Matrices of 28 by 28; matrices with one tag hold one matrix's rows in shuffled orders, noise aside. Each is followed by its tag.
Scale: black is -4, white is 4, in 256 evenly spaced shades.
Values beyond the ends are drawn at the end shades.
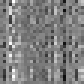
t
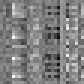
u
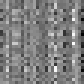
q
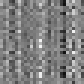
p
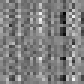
p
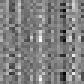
p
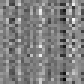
p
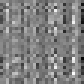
q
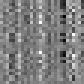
p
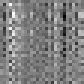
t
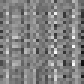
q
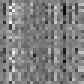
t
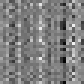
p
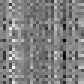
t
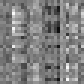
u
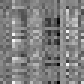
u
